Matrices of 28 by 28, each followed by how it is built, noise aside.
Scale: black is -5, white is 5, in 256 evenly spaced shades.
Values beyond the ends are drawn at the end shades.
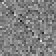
diagonal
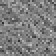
Toeplitz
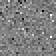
sparse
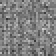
blocks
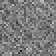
Toeplitz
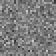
noise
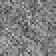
Toeplitz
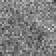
smooth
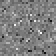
sparse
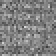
blocks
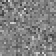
block diagonal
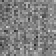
blocks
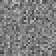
blocks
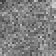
smooth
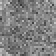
smooth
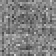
blocks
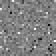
sparse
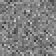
Toeplitz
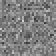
blocks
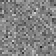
Toeplitz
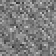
Toeplitz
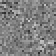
block diagonal
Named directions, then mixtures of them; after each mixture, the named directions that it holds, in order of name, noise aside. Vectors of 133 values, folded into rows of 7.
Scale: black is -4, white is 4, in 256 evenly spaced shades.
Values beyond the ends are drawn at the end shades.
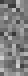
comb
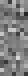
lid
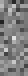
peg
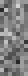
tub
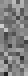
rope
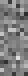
lid.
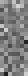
rope, tub.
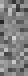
peg.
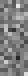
lid, tub.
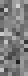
tub.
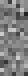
lid.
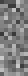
comb.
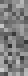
comb, rope.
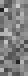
tub.
